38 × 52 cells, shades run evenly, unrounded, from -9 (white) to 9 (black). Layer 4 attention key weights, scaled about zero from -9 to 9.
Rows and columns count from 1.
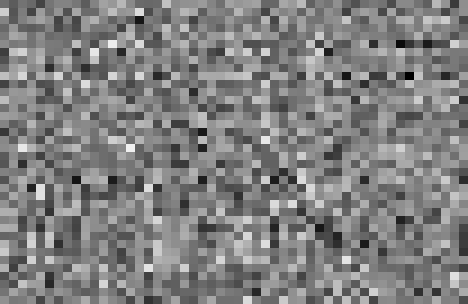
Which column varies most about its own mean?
30
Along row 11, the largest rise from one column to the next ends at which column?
31
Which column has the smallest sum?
28
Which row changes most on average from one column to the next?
10
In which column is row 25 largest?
27
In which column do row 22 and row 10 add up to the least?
47
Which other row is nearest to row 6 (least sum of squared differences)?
2
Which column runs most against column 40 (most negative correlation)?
29
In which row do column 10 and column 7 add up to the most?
9
